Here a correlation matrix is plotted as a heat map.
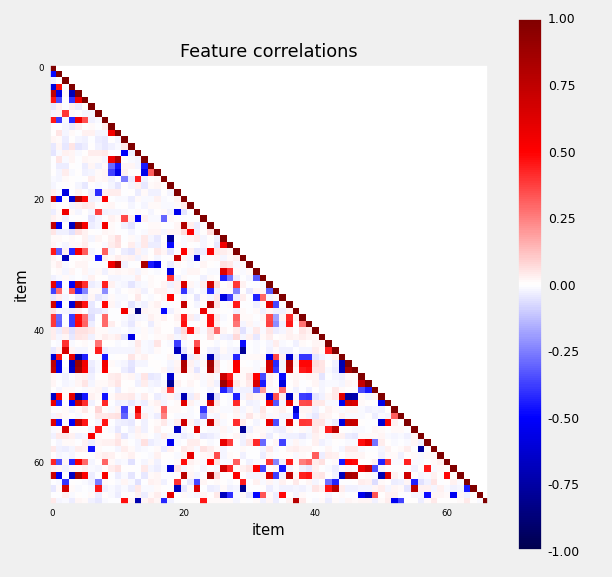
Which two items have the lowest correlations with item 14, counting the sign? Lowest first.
16, 15
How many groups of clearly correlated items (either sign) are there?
8
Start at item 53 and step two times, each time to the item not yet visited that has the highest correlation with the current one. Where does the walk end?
52
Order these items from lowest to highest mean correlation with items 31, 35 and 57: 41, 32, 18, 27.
18, 32, 41, 27
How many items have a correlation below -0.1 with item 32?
7
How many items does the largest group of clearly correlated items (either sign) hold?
22
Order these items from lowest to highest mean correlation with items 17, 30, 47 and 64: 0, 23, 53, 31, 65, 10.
65, 23, 0, 53, 31, 10
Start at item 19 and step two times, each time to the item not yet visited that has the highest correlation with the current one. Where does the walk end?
63
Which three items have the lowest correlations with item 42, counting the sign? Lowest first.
29, 19, 63
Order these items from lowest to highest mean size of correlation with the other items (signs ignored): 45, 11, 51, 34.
11, 34, 51, 45
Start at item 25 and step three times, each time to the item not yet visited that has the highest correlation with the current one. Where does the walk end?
40
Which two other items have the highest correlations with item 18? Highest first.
65, 35
